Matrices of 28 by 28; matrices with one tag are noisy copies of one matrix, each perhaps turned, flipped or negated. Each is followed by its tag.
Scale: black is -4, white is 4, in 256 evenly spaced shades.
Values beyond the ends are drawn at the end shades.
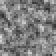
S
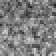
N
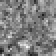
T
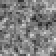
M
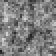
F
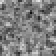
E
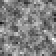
S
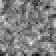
E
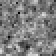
T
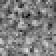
N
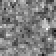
T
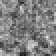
T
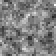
F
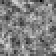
S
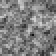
M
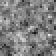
M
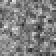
N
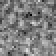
N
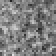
N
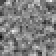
E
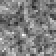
M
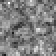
F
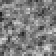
S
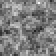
F
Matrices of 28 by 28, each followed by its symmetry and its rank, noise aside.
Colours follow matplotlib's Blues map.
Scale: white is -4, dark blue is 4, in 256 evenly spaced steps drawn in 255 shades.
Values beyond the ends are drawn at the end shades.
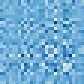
symmetric, rank three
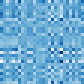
no symmetry, rank two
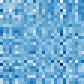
no symmetry, rank three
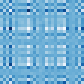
symmetric, rank one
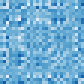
symmetric, rank three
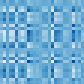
no symmetry, rank one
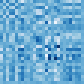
no symmetry, rank three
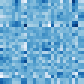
no symmetry, rank three
